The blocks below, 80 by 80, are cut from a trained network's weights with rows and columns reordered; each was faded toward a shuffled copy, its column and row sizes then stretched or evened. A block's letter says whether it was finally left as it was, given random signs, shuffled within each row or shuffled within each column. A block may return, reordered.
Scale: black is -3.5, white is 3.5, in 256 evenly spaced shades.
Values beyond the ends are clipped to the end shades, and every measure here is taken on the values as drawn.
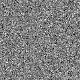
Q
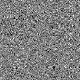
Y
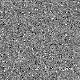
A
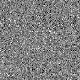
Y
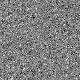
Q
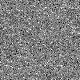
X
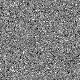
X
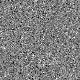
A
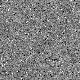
X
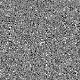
Y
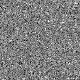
Y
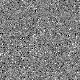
A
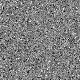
X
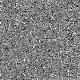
Q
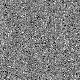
Q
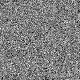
X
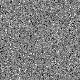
Q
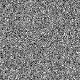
Y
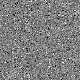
Y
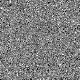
A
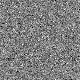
X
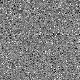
Y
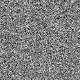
Q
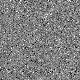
X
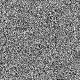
Q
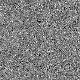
A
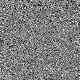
A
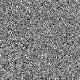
Y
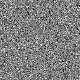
Q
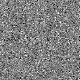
A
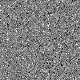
Q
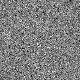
Q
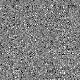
Y
